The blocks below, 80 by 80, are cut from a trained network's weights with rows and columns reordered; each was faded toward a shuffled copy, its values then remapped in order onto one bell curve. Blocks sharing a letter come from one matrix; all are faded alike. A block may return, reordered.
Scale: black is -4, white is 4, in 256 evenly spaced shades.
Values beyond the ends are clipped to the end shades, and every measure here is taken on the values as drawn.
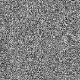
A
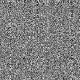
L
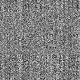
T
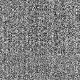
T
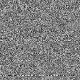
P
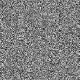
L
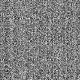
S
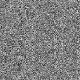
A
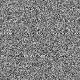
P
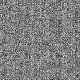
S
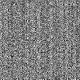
T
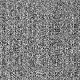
T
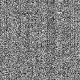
S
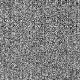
S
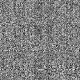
S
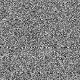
P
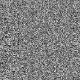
L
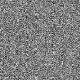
L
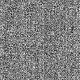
S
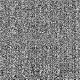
T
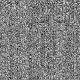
S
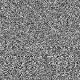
P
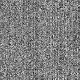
T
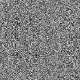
L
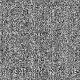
S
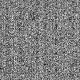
S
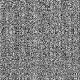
T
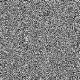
A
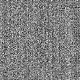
T
